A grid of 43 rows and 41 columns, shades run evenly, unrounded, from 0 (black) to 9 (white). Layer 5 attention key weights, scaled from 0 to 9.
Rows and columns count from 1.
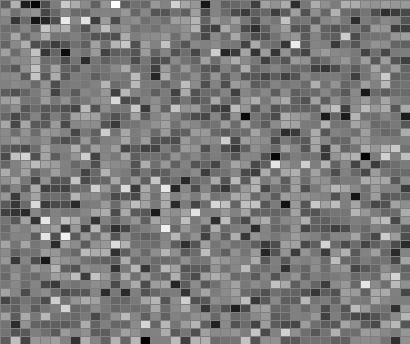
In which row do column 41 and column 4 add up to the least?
3
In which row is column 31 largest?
21
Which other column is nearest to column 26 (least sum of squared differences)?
34
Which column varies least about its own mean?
1
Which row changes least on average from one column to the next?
18
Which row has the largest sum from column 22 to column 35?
26
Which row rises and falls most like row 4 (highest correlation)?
22
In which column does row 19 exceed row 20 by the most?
37
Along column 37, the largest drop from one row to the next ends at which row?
20
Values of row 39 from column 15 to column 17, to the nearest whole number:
4 6 4
